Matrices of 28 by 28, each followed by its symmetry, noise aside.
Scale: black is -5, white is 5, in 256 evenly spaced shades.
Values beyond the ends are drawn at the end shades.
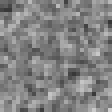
symmetric.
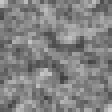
same after a half turn.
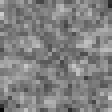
same after a half turn.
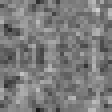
mirrored top to bottom.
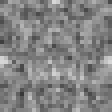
mirrored left to right.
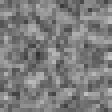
mirrored top to bottom.
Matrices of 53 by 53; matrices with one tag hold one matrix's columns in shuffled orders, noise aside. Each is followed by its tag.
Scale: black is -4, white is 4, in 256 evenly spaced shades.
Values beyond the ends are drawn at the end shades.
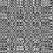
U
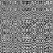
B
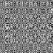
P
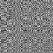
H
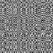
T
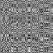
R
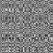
R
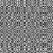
U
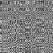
B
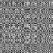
P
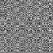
H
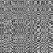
B
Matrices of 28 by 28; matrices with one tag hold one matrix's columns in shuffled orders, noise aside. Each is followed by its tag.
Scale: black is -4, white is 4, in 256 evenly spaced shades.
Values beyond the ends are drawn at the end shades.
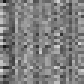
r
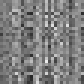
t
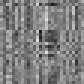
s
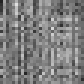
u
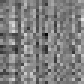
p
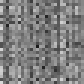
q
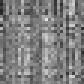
u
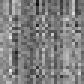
u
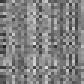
r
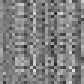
r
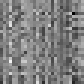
t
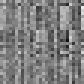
s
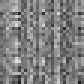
t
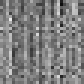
u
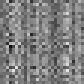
r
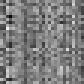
q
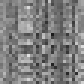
p
